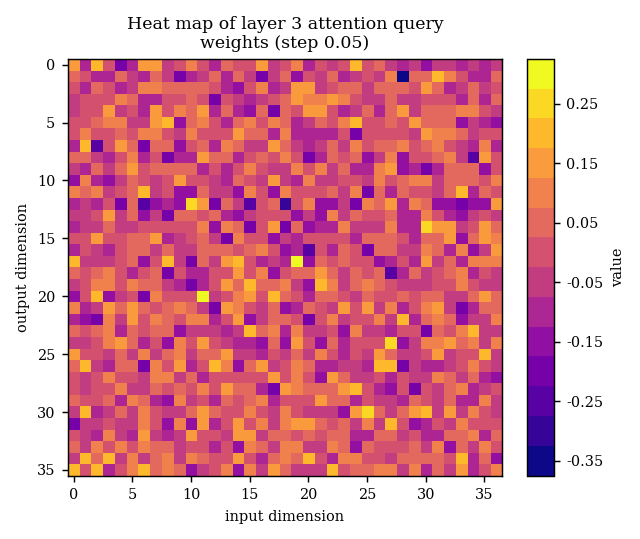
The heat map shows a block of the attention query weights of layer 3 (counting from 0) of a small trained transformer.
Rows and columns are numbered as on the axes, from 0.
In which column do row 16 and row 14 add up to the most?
30
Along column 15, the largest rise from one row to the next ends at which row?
23
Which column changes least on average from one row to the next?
5
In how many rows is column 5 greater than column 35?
17
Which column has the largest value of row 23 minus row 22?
15
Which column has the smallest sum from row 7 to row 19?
20
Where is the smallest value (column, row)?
28, 1
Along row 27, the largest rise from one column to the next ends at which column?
22
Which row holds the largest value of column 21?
19
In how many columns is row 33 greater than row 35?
13
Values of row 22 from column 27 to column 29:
-0.05 0.2 -0.1
